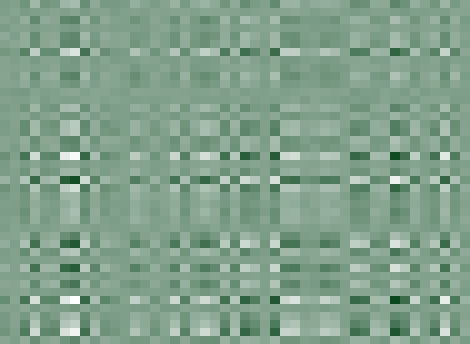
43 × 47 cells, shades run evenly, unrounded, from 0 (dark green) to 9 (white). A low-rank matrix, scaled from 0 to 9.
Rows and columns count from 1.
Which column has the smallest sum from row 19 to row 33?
40
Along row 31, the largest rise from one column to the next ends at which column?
9
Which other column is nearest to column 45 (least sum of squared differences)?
7
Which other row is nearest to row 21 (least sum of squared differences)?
29
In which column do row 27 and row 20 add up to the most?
8
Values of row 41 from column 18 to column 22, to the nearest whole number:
6 4 5 6 5
